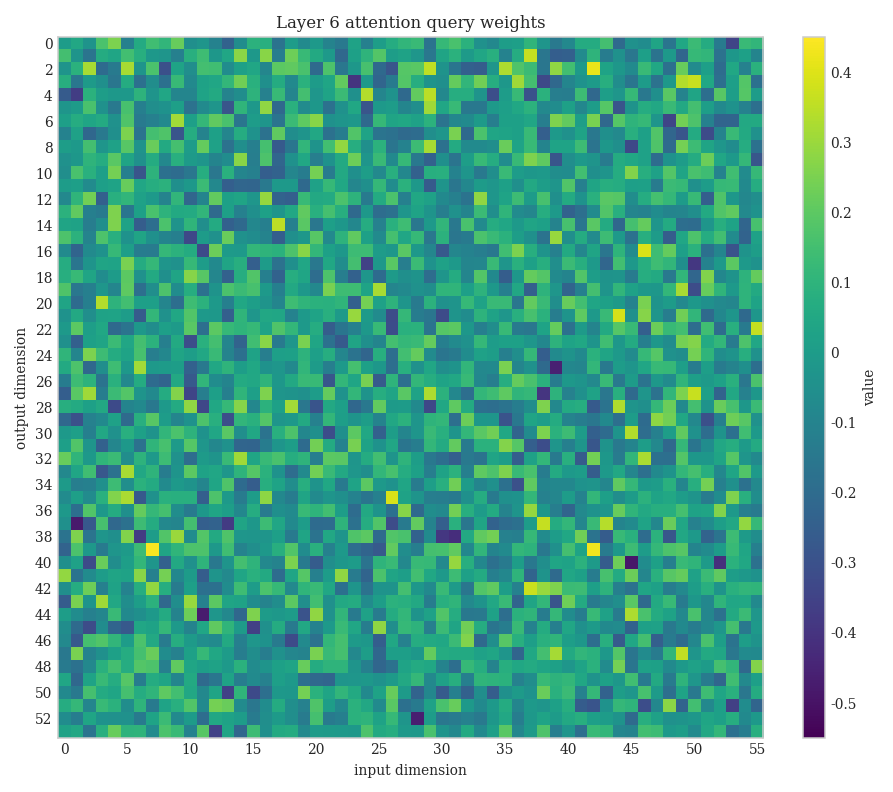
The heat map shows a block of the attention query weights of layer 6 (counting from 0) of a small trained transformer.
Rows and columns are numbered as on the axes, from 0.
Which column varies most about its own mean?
1
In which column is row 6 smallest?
48
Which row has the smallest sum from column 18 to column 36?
37
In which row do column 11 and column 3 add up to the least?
44
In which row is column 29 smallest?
28
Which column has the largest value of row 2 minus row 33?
42
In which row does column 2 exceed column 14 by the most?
24
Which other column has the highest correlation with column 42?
46
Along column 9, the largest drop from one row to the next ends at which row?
7
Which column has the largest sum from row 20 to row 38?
49
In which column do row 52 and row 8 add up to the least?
45
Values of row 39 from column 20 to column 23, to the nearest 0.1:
0.1 -0.1 0 -0.2
